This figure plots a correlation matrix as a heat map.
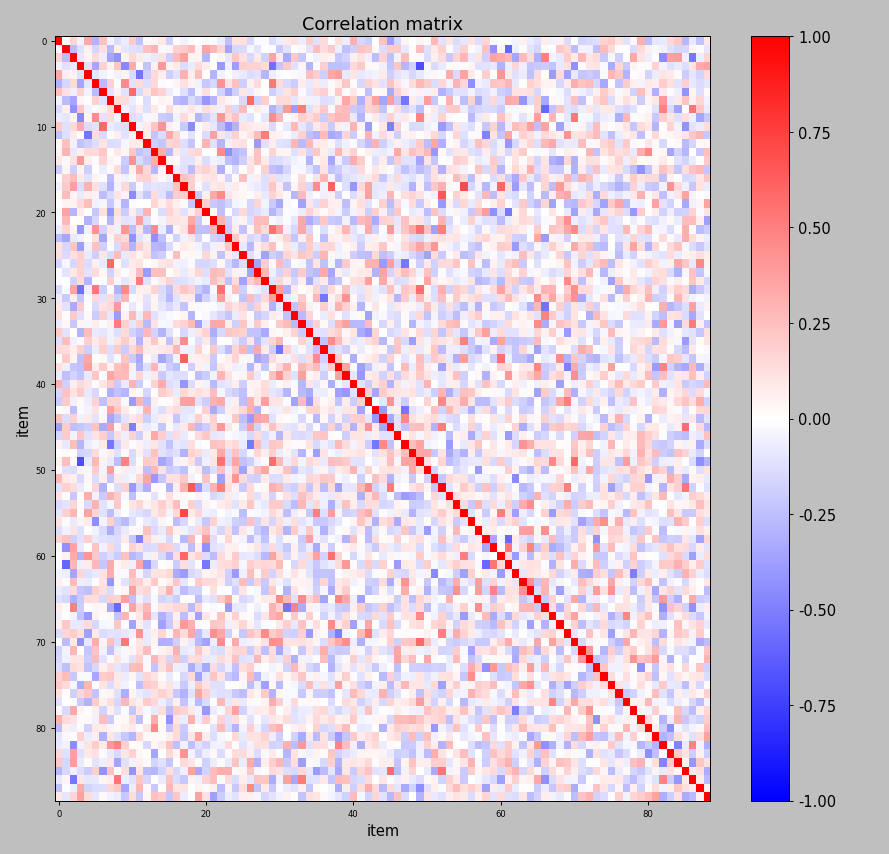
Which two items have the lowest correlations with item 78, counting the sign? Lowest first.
62, 20
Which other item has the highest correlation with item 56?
74
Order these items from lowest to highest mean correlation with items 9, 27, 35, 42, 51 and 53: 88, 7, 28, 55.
88, 7, 28, 55
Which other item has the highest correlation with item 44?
47
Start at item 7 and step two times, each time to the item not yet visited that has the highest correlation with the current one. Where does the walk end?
87
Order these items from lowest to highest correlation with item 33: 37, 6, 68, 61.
37, 6, 61, 68
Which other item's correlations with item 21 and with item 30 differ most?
36
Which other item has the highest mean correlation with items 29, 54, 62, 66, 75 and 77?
64
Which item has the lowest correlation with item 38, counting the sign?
69
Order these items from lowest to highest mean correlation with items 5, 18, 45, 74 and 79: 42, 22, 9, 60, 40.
40, 60, 9, 42, 22
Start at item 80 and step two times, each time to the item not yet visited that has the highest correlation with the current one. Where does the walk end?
22
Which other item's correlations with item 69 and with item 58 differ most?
11
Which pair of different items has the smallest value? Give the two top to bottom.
3, 49
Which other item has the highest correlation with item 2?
66
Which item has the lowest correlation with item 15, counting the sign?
79
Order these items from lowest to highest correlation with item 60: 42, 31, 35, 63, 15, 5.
15, 31, 63, 42, 5, 35
